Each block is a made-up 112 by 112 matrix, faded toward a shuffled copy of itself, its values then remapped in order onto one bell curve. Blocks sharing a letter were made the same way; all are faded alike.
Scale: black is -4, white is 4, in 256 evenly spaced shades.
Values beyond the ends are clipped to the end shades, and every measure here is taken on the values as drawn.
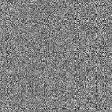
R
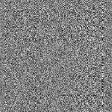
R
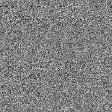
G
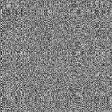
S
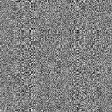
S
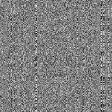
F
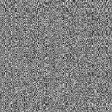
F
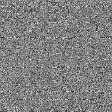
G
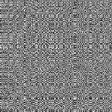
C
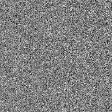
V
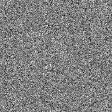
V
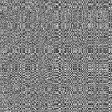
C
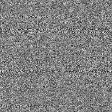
G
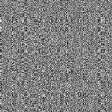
S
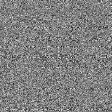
G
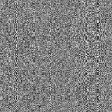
S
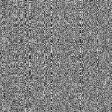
F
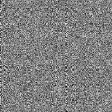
R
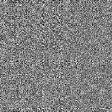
R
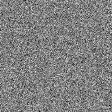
V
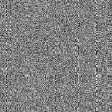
F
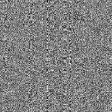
R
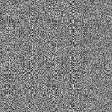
F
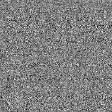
G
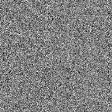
V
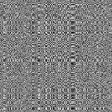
C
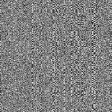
F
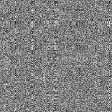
S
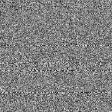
G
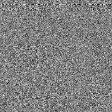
G
